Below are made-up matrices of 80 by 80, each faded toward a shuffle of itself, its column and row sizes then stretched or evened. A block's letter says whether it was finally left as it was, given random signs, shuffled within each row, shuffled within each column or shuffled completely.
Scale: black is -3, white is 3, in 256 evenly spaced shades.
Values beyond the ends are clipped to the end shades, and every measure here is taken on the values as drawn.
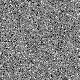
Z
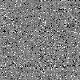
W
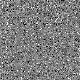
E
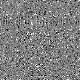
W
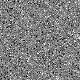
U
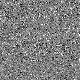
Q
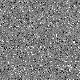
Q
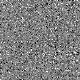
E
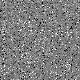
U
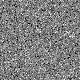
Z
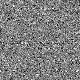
Q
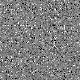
E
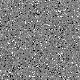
E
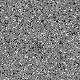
Q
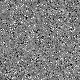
Z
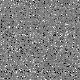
E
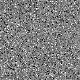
U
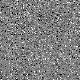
E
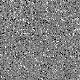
W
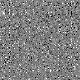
W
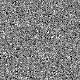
E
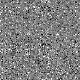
W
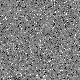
Z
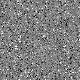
U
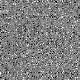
W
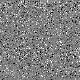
E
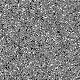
Z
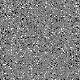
W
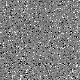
E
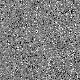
U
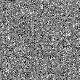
U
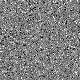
Z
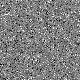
Z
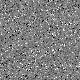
Z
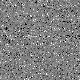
Q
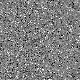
U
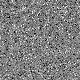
Z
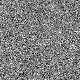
Q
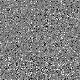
W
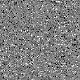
W
